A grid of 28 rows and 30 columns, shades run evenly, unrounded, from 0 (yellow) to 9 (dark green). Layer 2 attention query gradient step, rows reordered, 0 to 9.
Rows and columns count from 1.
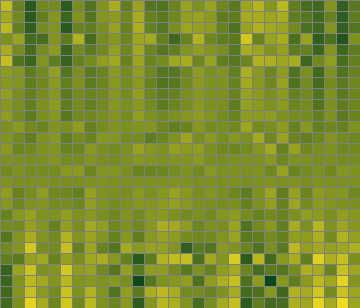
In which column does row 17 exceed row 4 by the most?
21
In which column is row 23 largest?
16
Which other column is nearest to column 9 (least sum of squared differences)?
18
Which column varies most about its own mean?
29
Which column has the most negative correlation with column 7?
28
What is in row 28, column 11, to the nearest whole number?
4
